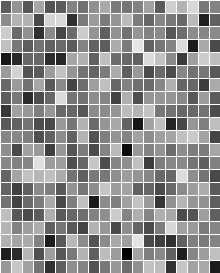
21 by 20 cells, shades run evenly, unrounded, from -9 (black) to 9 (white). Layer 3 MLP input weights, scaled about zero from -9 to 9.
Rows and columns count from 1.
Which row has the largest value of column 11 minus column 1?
20
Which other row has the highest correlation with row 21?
11
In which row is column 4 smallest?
3
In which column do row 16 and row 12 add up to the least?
9
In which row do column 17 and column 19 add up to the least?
2
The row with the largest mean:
14
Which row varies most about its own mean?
5
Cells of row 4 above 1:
5
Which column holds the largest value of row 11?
18
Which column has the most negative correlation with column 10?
1
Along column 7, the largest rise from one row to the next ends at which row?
19
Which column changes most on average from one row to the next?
17
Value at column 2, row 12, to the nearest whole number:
-4
